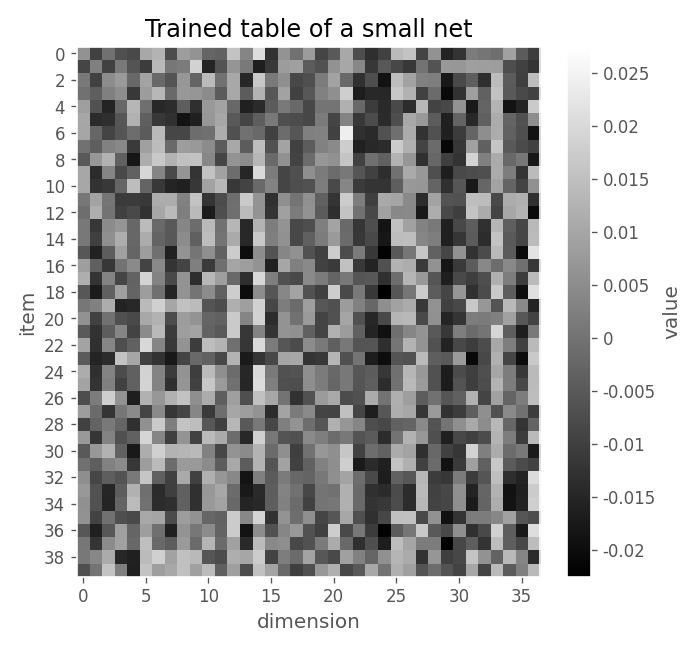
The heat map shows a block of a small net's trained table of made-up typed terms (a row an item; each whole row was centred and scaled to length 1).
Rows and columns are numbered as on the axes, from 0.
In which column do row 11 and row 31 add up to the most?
21
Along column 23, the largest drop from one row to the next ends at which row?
27
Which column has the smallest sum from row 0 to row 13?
29
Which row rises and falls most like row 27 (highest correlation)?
16
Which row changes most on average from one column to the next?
18
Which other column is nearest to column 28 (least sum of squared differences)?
34
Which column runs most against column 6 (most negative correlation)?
4
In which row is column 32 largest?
11
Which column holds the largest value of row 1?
9
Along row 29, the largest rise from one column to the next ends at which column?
14
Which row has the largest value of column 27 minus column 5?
23
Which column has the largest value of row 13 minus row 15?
25
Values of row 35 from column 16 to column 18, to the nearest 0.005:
0.005 0 0.005
